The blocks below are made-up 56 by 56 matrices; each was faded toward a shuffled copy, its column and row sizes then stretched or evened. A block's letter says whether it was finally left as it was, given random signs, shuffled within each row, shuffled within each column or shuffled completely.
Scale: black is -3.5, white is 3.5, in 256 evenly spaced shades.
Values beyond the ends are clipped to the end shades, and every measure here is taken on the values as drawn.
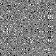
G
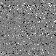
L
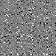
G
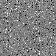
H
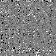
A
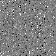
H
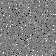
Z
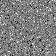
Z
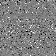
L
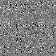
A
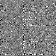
A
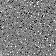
Z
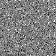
H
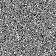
Z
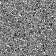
Z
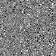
H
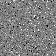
Z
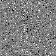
H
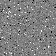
Z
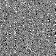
H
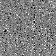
H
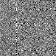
A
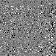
A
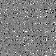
A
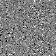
H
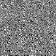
A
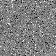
Z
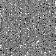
H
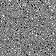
Z
